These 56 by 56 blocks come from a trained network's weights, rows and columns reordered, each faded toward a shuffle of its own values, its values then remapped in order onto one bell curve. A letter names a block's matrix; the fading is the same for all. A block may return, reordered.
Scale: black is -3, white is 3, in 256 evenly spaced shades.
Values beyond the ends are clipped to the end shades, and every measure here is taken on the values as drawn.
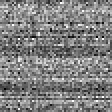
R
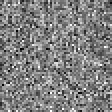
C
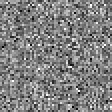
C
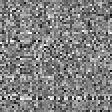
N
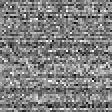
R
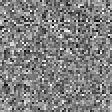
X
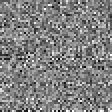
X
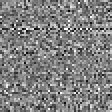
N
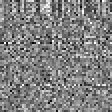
N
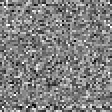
X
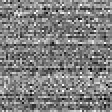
R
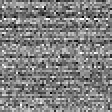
R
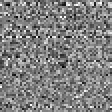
N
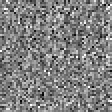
C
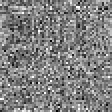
C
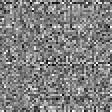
N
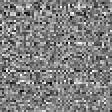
N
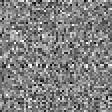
X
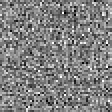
C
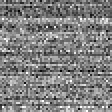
R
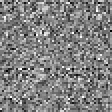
X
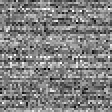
R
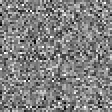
X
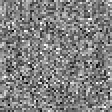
C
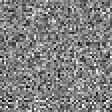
X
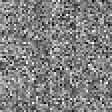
C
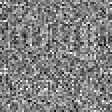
C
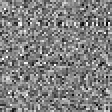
X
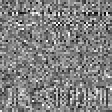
N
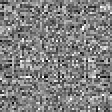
X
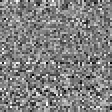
X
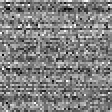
R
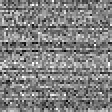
R
